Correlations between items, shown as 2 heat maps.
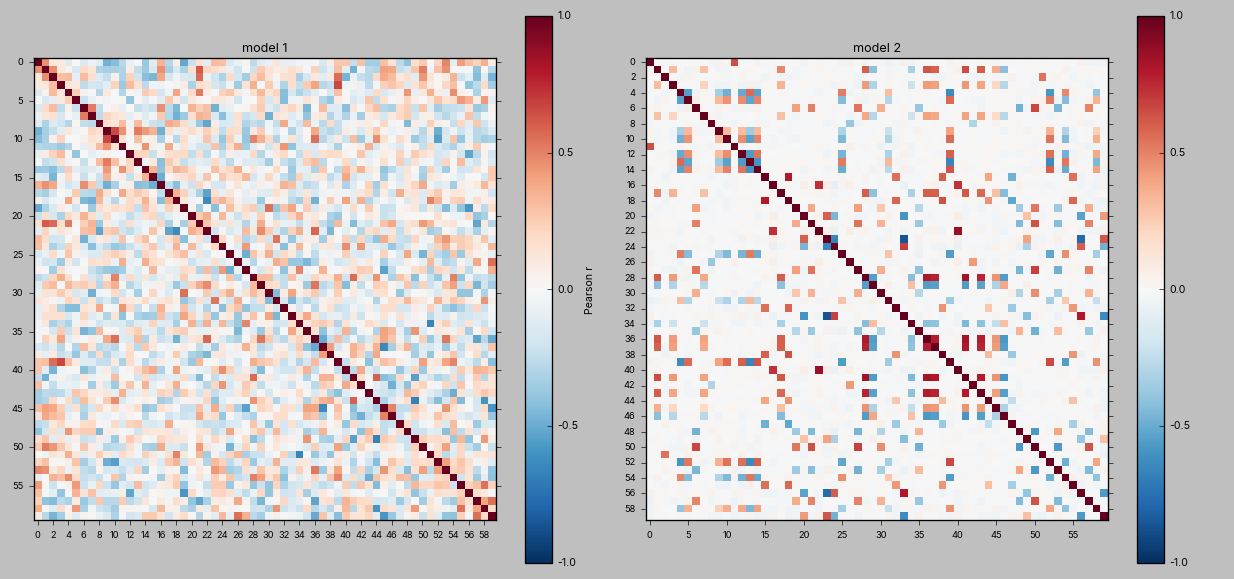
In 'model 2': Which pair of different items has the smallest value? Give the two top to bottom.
23, 33
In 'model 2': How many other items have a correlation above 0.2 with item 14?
7
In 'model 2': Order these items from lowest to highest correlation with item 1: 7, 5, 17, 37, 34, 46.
46, 34, 5, 7, 17, 37
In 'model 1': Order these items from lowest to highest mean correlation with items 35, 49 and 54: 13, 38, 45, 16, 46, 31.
16, 38, 31, 13, 46, 45
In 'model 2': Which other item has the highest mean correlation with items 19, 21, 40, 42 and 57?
50
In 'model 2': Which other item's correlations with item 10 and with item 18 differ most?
15
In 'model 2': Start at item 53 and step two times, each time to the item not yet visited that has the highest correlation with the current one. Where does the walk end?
35
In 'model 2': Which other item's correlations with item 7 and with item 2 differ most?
51
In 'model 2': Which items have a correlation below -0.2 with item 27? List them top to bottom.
35, 48, 53
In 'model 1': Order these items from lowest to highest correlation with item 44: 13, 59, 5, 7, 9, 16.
16, 5, 59, 13, 7, 9
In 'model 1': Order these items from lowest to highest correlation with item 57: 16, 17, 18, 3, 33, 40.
3, 33, 17, 16, 18, 40
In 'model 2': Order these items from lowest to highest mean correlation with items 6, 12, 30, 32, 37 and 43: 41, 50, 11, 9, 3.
11, 9, 3, 50, 41
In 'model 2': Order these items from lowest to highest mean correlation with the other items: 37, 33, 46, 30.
46, 33, 30, 37
